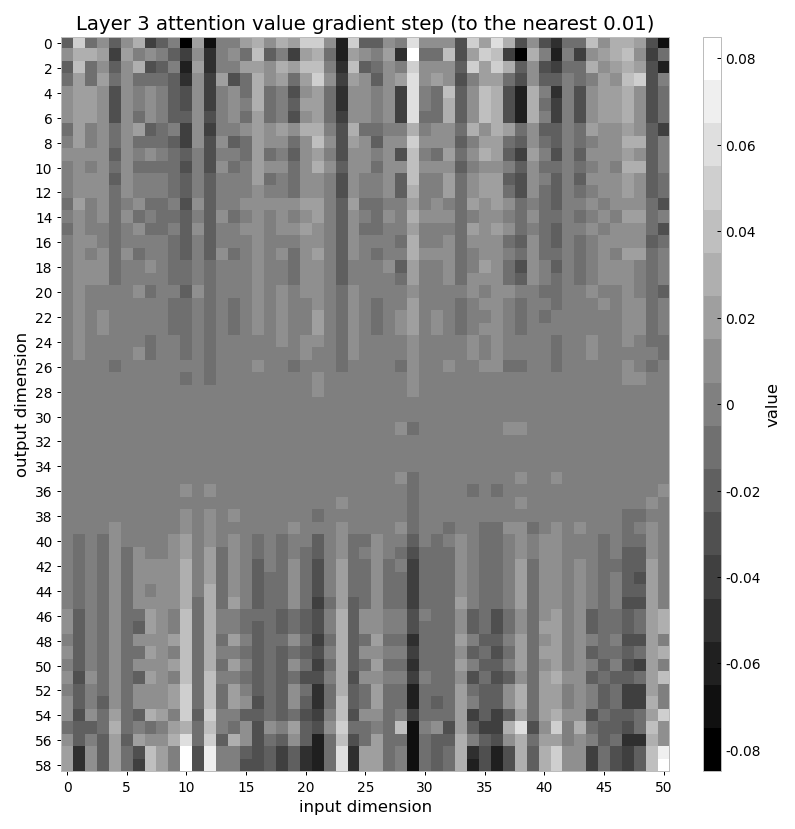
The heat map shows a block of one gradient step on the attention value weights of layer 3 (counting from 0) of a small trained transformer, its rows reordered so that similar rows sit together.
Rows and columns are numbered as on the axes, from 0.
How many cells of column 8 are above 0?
16
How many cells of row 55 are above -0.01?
26
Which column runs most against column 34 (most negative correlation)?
50
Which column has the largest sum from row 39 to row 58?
10
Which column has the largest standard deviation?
29
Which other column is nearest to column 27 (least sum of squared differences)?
5
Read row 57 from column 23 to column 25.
0.06 -0.05 0.02
